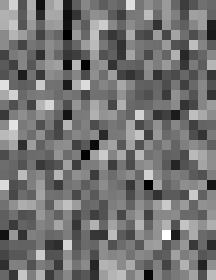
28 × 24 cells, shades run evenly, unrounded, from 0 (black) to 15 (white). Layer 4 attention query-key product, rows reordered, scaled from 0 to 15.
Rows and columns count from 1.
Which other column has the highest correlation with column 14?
5
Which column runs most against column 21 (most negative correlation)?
6
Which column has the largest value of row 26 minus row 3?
8
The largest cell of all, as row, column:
24, 19
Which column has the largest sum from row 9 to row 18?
2
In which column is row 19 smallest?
17
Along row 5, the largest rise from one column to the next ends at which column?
22
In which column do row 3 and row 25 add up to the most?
12
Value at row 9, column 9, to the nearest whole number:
10
